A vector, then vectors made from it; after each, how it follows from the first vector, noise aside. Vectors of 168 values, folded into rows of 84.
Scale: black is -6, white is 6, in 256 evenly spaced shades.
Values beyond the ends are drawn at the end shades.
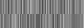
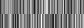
reversed, negated, scaled up.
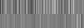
wrapped around, negated, partly zeroed.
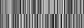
reversed, negated, scaled up.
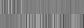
negated, partly zeroed.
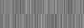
reversed, negated, shrunk.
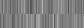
negated, partly zeroed.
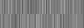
negated, shrunk.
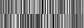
scaled up.
